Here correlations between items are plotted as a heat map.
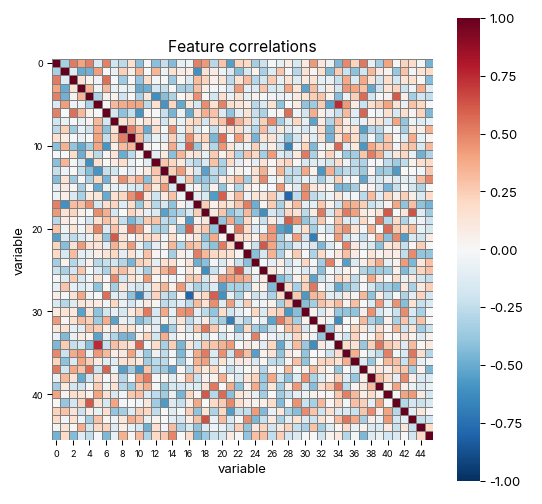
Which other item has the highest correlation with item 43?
18
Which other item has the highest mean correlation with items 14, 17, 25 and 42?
22
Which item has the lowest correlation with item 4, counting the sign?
12
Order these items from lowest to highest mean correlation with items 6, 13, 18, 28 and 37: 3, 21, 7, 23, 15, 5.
21, 7, 5, 15, 23, 3
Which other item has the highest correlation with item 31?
27
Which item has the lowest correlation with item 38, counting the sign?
3
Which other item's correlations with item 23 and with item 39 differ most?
24
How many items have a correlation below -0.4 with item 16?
3
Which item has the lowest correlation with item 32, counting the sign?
13
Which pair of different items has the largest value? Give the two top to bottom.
5, 34
